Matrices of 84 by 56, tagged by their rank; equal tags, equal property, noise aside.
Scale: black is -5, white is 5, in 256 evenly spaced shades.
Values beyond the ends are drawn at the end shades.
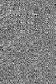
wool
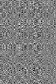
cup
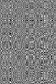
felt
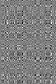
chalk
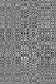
chalk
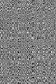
cup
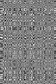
chalk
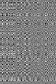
chalk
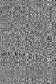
cup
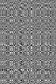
chalk
